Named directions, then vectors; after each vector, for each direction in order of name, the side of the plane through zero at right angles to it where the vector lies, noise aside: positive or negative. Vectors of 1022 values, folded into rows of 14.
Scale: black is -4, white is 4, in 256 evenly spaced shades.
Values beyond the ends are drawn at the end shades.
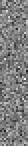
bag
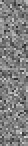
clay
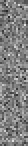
negative, negative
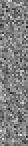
negative, negative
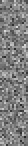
positive, negative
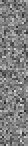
negative, positive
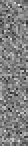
negative, negative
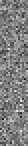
negative, positive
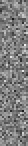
positive, negative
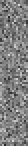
negative, negative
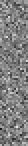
positive, positive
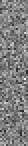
positive, negative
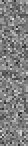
negative, positive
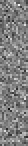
negative, negative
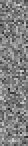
negative, negative
